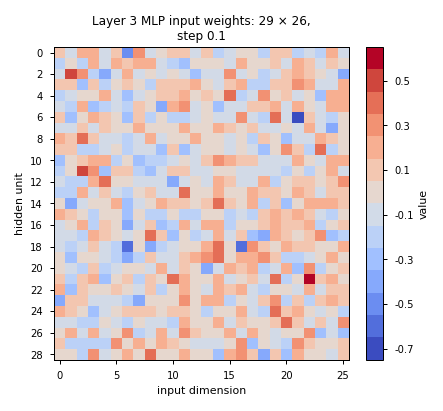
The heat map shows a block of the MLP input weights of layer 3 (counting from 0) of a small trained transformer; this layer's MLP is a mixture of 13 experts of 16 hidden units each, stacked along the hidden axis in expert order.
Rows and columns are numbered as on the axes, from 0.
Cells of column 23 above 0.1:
4
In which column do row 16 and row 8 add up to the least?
6
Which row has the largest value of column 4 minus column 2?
12
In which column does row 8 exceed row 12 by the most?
2
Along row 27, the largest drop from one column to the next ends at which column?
17
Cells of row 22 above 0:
11
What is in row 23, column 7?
-0.4
